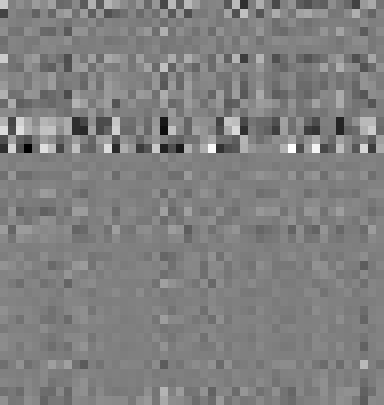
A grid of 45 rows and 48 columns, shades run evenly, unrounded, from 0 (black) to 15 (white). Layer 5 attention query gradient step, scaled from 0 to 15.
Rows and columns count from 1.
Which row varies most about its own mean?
17
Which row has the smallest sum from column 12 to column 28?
2
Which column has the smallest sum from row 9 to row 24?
21
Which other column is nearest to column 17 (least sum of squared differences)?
34
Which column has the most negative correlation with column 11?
7
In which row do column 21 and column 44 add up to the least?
15
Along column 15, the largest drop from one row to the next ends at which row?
16
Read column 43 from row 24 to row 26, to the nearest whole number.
9 8 6
